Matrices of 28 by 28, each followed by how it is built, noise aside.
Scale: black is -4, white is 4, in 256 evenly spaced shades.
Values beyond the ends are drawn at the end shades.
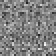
repeating columns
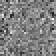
low rank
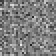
repeating rows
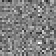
low rank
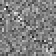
banded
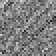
Hankel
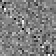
banded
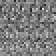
repeating columns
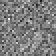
Hankel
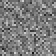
Toeplitz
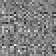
low rank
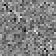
banded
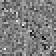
banded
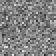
repeating columns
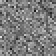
Toeplitz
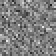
Toeplitz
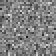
repeating columns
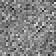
Hankel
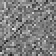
Hankel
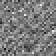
Hankel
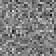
low rank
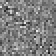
banded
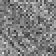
Toeplitz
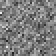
Hankel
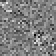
banded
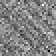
Toeplitz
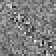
banded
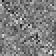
banded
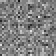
low rank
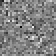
banded
